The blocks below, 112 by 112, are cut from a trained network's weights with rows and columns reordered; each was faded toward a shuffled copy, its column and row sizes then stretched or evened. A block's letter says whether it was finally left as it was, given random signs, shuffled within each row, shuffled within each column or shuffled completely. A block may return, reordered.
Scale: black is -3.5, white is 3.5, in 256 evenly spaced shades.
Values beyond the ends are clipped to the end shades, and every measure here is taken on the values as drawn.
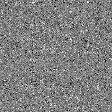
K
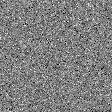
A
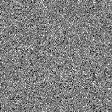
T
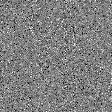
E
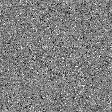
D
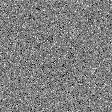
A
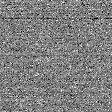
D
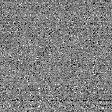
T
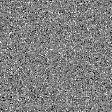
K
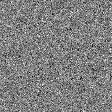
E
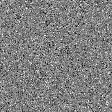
A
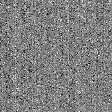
E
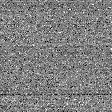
D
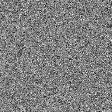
K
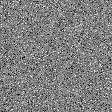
A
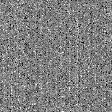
E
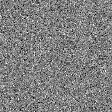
E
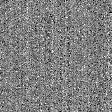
E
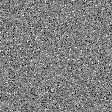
A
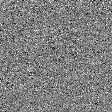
D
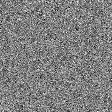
D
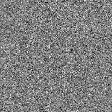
T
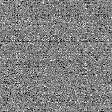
T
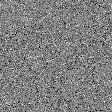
A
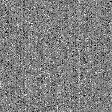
E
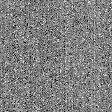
E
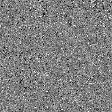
K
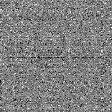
T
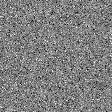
D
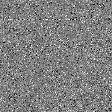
K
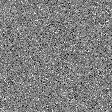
A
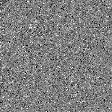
K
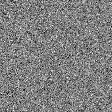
E
